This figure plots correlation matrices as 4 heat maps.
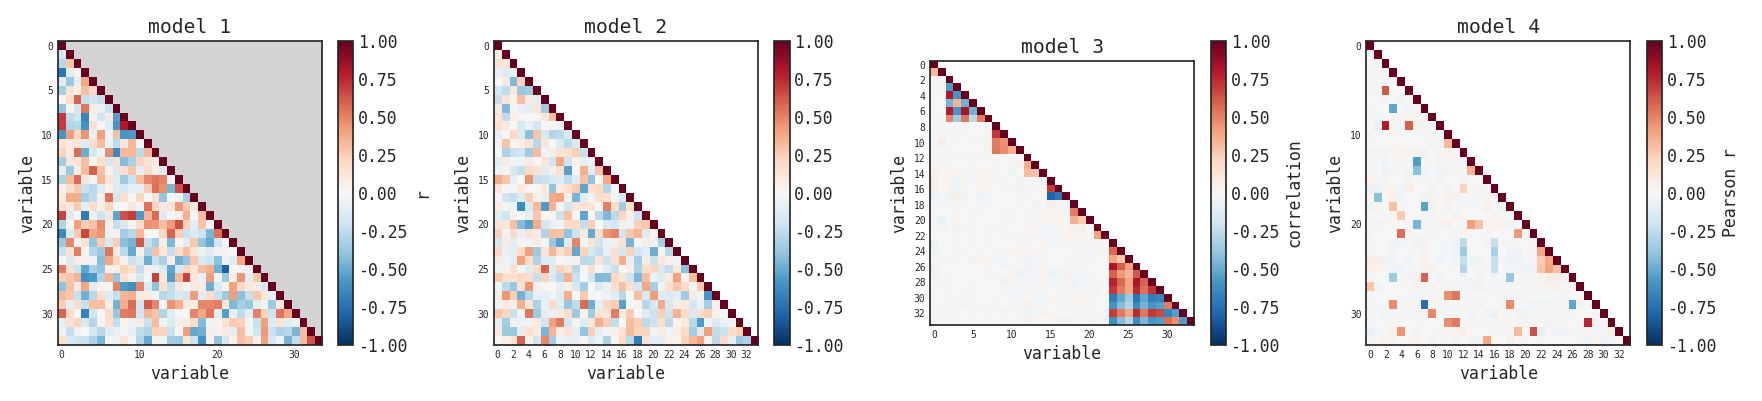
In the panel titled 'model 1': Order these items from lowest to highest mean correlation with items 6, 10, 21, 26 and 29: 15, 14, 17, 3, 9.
9, 3, 14, 17, 15
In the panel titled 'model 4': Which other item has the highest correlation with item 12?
16
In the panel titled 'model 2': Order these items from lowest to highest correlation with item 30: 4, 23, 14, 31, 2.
2, 31, 14, 23, 4
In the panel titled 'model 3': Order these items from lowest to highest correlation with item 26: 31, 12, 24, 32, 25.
31, 12, 25, 24, 32
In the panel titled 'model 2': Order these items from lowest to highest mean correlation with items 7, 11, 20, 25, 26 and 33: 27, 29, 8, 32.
32, 27, 8, 29
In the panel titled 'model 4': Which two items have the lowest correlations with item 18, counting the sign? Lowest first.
7, 26
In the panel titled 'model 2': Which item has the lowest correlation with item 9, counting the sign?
14
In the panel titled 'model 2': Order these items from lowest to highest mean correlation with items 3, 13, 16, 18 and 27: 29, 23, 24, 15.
29, 23, 15, 24
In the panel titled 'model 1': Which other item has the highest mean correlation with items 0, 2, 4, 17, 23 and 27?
6
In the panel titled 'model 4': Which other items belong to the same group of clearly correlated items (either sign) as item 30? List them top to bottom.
8
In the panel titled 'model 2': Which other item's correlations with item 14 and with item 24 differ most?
18
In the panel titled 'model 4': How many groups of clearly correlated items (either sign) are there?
10
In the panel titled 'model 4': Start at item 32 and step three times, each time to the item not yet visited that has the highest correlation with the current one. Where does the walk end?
19
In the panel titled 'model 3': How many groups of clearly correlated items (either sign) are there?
8
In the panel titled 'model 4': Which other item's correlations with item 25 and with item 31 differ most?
28
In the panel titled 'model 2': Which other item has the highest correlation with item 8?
31
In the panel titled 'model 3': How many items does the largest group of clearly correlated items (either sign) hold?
11
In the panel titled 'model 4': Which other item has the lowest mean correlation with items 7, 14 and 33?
29
